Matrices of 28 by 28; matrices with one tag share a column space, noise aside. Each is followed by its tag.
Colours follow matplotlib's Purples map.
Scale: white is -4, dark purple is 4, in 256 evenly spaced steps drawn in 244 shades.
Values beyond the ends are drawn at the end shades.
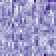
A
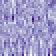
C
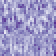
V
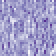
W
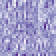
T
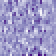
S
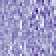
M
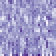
C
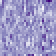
A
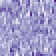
S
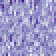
A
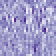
V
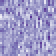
M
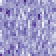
M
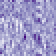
W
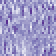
V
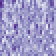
T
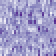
S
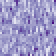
S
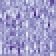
M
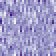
S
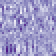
V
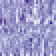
C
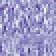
V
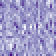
T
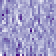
C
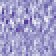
V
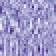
V
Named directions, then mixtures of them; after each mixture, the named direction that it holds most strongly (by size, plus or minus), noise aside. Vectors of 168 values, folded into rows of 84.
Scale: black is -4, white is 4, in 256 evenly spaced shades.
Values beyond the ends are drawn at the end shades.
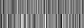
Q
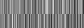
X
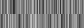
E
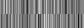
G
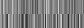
Q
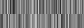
E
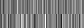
Q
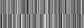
Q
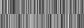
E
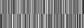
X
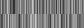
E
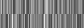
X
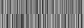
Q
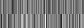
Q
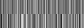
Q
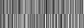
X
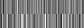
Q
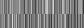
X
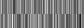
X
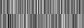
E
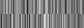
G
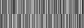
E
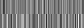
Q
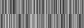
E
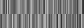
X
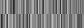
E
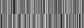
Q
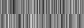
E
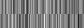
G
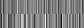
Q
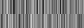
E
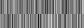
X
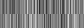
E
